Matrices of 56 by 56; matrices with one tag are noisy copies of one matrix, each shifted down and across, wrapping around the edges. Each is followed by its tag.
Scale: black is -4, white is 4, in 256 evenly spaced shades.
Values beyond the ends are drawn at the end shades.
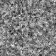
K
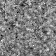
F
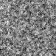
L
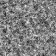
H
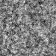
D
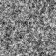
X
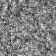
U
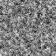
U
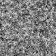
K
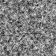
L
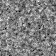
L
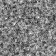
L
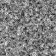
L
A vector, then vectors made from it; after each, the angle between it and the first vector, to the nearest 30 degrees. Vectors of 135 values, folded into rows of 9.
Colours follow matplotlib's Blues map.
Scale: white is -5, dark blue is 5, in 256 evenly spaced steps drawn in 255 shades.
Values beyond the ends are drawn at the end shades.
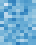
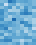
60 degrees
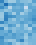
150 degrees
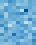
60 degrees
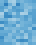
150 degrees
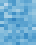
30 degrees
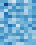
150 degrees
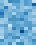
60 degrees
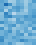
150 degrees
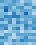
90 degrees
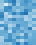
30 degrees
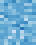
90 degrees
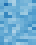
150 degrees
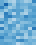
150 degrees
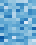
120 degrees
